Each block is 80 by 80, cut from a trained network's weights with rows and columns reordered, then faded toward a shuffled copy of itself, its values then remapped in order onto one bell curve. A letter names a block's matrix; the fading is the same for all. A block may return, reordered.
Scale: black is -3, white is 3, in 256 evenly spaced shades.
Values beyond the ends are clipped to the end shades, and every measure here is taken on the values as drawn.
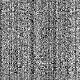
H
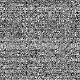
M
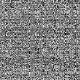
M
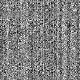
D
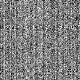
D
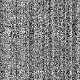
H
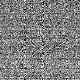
M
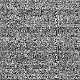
M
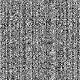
H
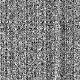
D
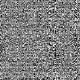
M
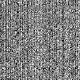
H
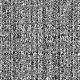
H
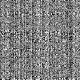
H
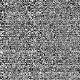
M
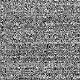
M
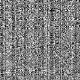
H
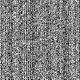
D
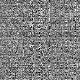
M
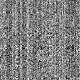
D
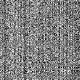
D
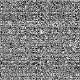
M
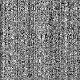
D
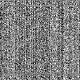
D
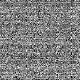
M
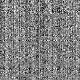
H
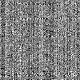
H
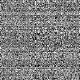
M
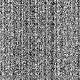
H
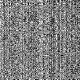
D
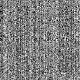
D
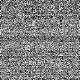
M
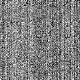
H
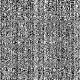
H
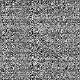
M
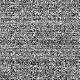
M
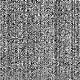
D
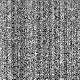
H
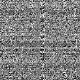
M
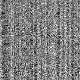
H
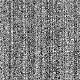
H
